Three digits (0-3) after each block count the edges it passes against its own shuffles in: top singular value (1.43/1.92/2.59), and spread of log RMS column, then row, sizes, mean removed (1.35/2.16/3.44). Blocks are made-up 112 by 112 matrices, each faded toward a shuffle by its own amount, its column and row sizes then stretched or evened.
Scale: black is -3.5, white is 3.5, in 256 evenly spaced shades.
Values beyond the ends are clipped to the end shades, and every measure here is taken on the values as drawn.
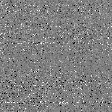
0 1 2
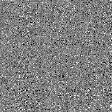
0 2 2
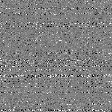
2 1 3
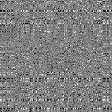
3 1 2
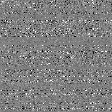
0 1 3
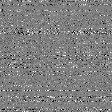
1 0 3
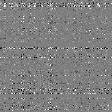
1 2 3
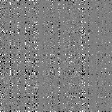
2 3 2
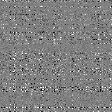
1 2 3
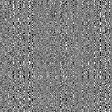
3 3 1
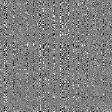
2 3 2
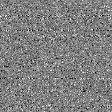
1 0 2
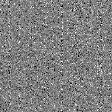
1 2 0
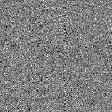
2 1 0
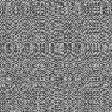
3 1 1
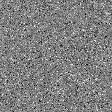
0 0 1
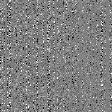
1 3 0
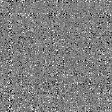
0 2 2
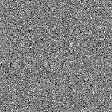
2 1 0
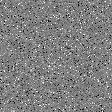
0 0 0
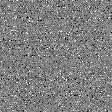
0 0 2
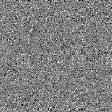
2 1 1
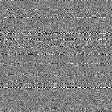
3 0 3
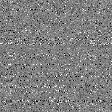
2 0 2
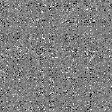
0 2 2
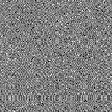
3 0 0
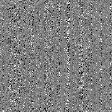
1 3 0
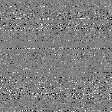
0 0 3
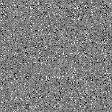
1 2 2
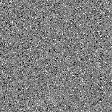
1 1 0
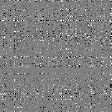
1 2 3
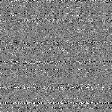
2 1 3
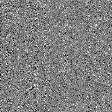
0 2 0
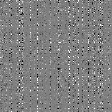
2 3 2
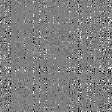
1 3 2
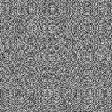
3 1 0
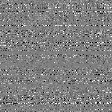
2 1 3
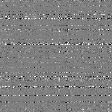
1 1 3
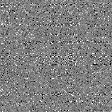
2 1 2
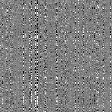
3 3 1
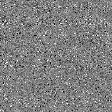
1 1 2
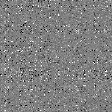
1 2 2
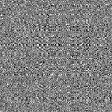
3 1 2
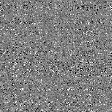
1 1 2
